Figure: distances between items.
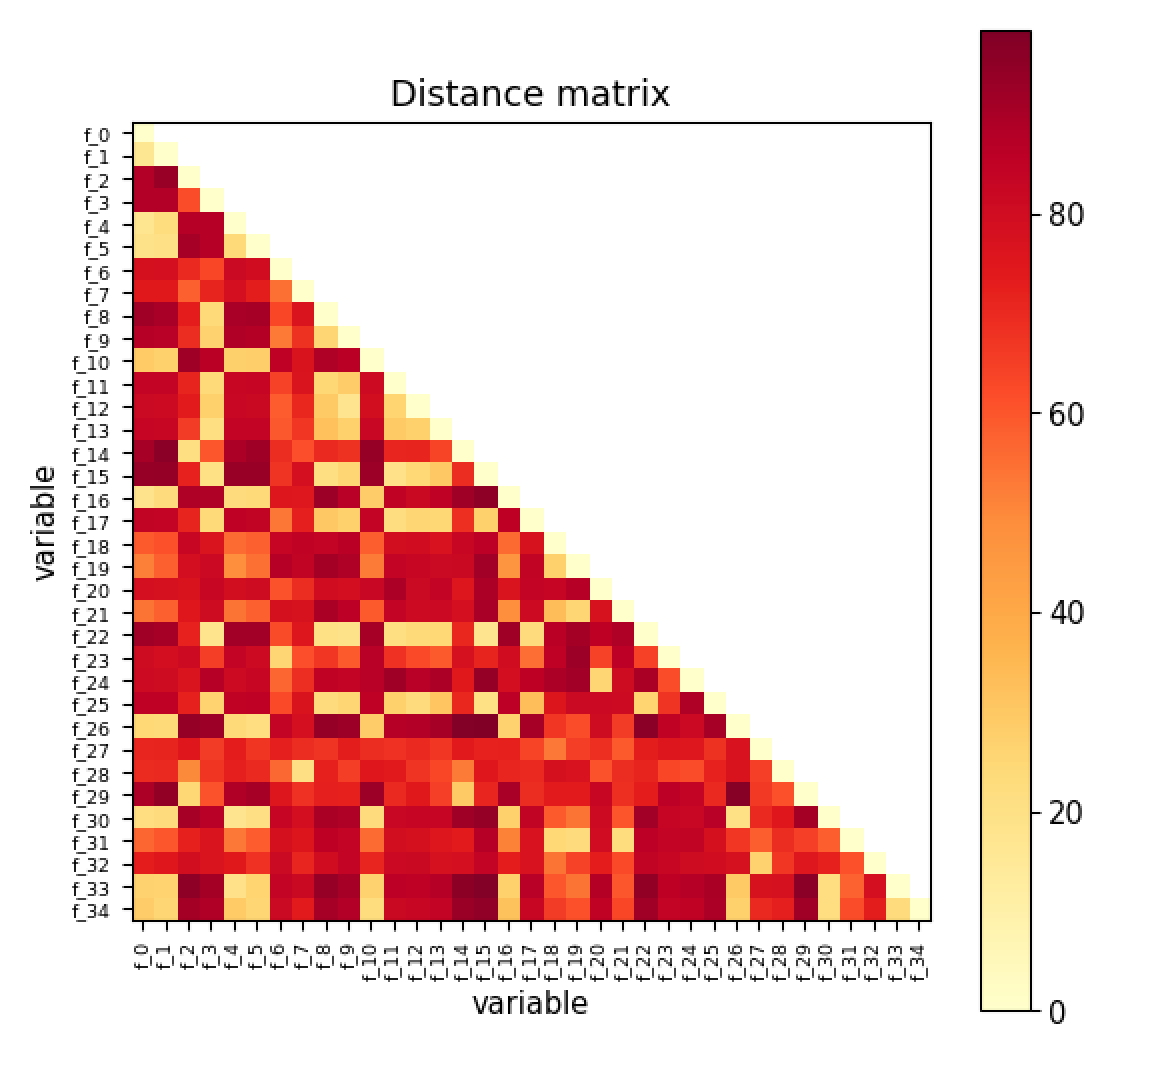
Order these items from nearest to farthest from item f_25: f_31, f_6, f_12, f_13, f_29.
f_12, f_13, f_6, f_29, f_31
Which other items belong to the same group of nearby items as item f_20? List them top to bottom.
f_24
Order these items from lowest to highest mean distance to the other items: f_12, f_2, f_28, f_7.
f_12, f_28, f_7, f_2
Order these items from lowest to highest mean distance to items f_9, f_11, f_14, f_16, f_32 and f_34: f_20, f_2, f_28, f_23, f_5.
f_5, f_28, f_2, f_23, f_20
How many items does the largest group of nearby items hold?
10
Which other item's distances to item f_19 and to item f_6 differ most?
f_23
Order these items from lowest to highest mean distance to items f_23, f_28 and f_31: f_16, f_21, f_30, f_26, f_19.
f_21, f_19, f_16, f_30, f_26
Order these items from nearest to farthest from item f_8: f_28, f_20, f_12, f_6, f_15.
f_15, f_12, f_6, f_28, f_20
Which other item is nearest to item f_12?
f_9
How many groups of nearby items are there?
8
